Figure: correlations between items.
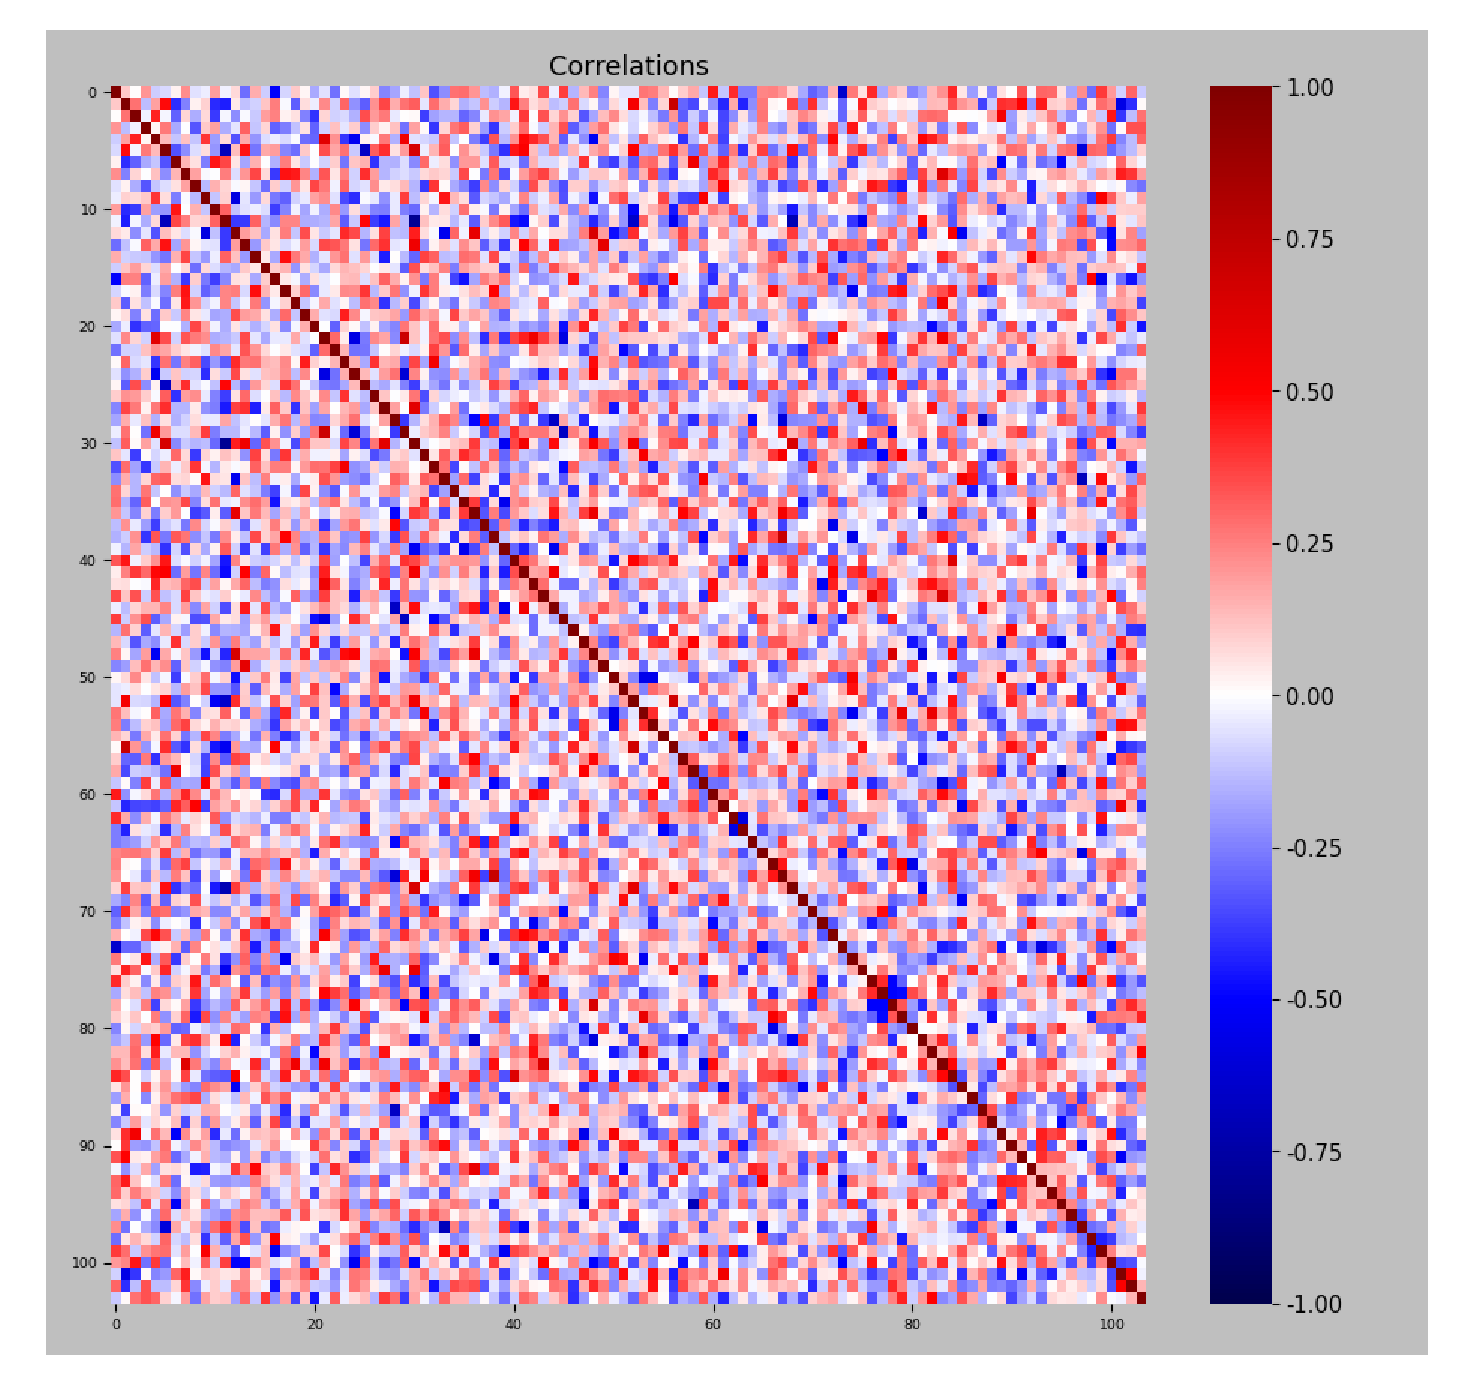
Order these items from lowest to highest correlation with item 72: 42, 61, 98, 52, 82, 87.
61, 98, 52, 87, 82, 42
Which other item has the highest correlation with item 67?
38
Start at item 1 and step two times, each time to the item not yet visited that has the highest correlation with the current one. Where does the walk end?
52
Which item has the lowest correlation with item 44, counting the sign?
28
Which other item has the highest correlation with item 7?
83
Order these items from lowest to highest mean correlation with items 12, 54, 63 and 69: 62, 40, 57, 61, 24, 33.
33, 62, 40, 57, 24, 61
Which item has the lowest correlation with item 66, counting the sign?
80
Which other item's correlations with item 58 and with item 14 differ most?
95
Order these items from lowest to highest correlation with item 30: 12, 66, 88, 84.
66, 88, 84, 12
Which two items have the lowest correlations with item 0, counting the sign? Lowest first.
73, 16
